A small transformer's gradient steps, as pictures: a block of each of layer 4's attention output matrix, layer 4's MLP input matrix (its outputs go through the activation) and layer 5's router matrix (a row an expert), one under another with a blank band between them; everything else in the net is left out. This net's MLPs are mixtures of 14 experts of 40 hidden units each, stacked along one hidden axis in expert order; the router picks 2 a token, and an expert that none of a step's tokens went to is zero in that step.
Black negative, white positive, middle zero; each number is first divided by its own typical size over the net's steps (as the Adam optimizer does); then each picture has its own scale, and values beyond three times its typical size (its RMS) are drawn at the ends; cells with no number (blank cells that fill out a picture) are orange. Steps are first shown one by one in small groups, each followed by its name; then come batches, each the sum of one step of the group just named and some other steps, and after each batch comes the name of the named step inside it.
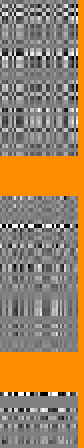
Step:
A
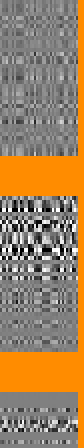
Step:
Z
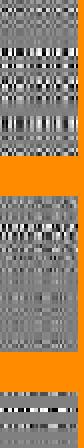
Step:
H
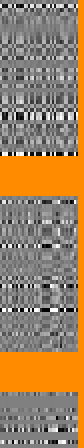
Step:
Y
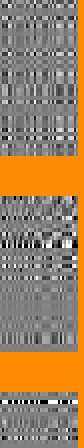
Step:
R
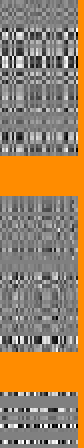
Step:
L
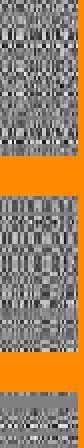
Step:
Z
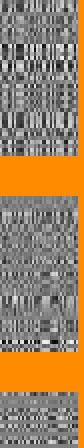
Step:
H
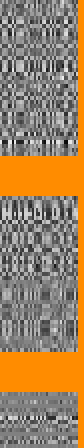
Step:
Z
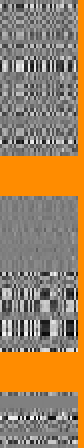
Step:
L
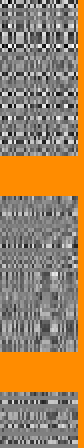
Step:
R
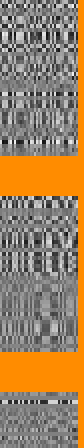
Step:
R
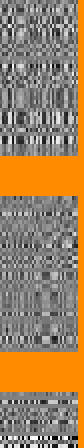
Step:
R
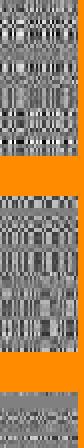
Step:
A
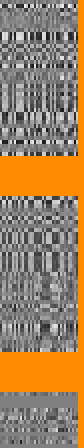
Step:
Y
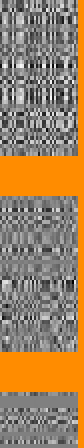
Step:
Z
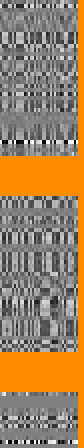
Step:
L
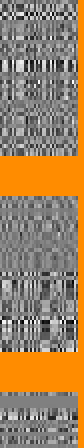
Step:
H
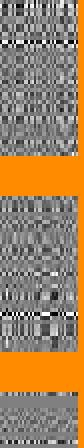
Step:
Z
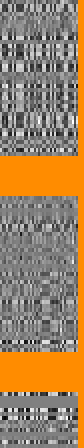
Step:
H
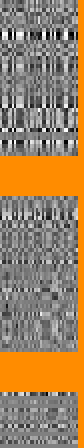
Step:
A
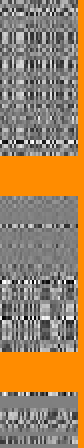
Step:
A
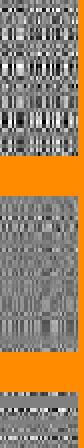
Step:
H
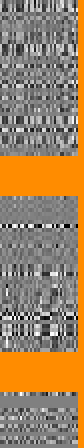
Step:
A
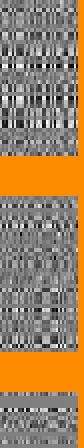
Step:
H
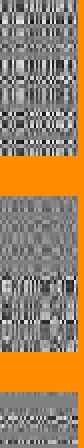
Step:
Z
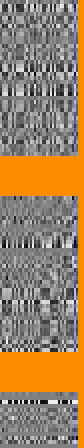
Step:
R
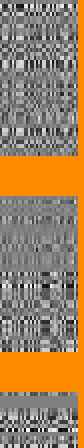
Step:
Y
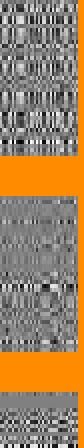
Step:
Y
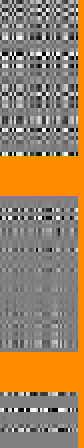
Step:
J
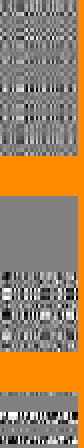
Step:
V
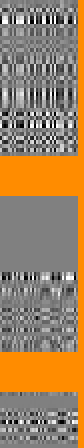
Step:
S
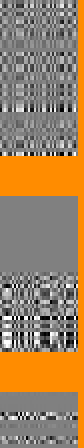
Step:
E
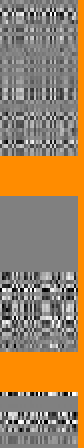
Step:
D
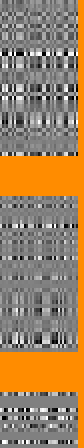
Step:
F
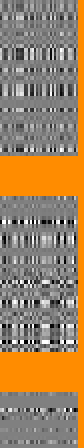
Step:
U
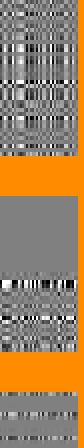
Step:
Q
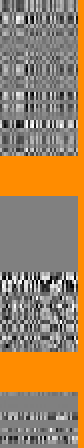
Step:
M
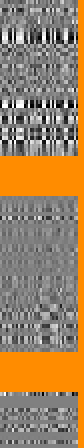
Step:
J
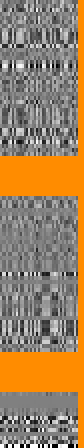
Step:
F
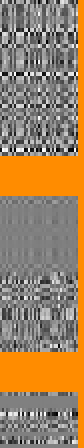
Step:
V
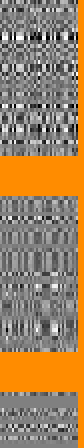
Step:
J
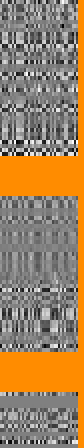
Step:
V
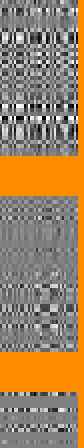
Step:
J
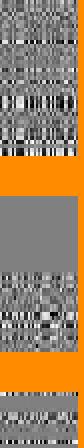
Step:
D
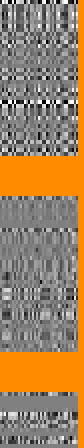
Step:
V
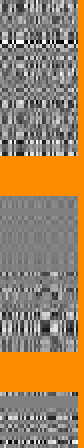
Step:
V
